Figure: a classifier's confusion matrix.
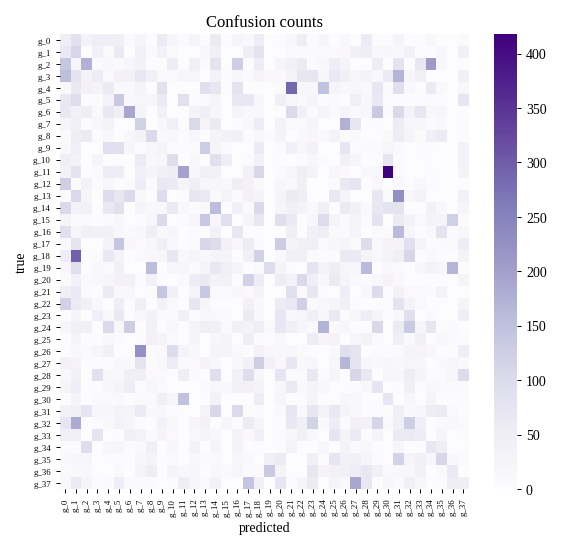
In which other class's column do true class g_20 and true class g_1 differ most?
g_22
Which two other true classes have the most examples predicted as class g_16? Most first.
g_2, g_31
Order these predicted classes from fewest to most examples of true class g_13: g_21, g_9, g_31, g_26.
g_26, g_21, g_9, g_31
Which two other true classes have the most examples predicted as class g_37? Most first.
g_28, g_5
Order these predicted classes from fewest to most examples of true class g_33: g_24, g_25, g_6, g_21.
g_24, g_21, g_6, g_25
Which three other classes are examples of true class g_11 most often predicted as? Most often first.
g_30, g_18, g_1
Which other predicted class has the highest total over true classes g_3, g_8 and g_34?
g_31
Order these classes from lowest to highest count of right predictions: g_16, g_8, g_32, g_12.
g_12, g_16, g_8, g_32
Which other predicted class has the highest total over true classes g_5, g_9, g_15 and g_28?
g_13
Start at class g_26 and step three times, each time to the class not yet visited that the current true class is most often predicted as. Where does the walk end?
g_0
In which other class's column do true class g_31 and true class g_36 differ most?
g_19
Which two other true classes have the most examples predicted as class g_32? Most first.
g_24, g_18
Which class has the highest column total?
g_1
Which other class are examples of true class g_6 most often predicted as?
g_29
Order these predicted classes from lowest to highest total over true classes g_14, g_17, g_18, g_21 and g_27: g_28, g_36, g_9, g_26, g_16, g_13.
g_36, g_16, g_28, g_9, g_13, g_26
